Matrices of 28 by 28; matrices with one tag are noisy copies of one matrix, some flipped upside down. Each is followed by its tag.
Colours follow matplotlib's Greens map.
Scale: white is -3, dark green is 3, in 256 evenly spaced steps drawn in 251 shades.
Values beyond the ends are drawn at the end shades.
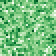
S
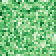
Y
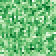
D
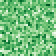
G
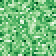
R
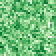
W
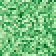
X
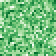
S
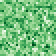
D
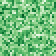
Y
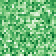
R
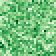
W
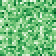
X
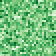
S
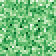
D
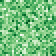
R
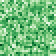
D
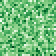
X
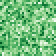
Y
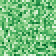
X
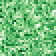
S
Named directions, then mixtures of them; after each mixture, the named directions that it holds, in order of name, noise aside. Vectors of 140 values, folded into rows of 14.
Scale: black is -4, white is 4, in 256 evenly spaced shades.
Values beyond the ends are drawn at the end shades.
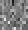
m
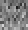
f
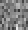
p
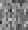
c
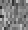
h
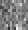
c, p.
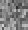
c, f, p.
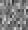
c, m, p.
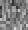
f, h, m.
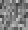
h, m, p.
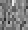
c, h, m.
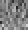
c, f.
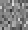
c, h, m.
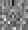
m.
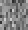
c, h.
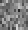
p.
